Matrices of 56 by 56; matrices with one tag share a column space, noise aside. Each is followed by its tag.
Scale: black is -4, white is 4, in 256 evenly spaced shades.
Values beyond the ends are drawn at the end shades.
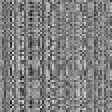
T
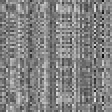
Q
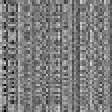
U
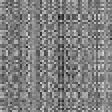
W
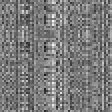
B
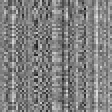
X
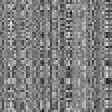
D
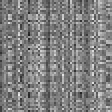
W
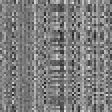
U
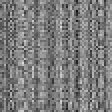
D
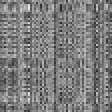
Q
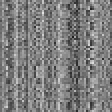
D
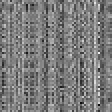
Q
